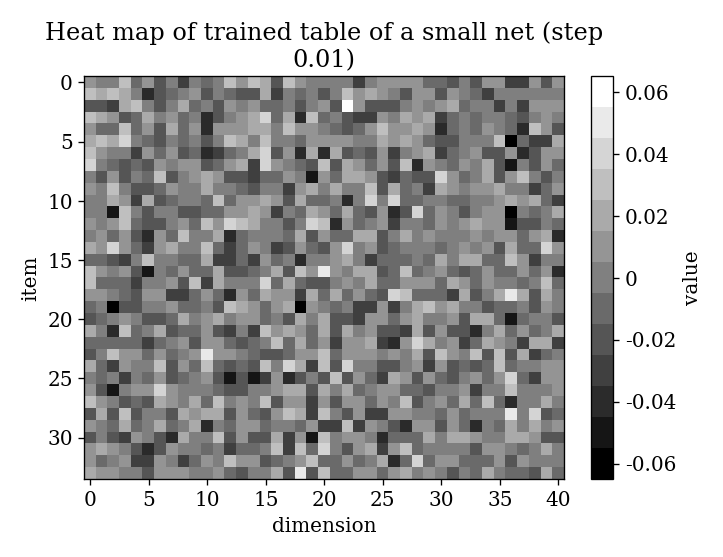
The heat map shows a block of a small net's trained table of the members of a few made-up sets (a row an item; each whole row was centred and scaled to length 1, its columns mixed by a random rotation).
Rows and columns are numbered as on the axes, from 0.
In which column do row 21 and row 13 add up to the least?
12
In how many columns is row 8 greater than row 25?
22
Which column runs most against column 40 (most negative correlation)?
11
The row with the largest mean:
23
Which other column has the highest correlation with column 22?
4
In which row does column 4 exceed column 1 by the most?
2
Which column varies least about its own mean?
9
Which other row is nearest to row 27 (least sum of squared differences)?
7
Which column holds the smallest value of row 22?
26
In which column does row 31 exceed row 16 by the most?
40
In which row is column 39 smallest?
5
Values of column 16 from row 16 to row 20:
0.02 -0.01 0.01 0.01 0
